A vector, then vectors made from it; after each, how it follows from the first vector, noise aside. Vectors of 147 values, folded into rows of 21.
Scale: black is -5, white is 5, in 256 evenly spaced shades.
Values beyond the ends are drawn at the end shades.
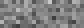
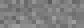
negated, shrunk.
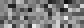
reversed, scaled up.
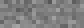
negated, shrunk.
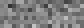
reversed.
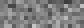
reversed.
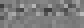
wrapped around, partly zeroed.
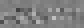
negated, partly zeroed.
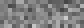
reversed.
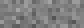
shrunk.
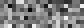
reversed, scaled up.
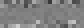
negated, partly zeroed.
